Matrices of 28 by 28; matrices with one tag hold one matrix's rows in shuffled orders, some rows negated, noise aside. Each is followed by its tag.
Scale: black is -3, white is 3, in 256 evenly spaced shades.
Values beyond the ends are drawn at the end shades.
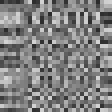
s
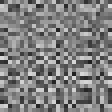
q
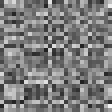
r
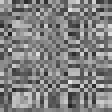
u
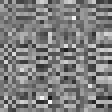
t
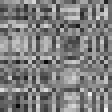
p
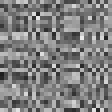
p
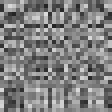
r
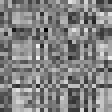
u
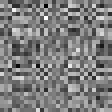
u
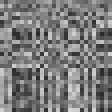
u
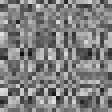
q
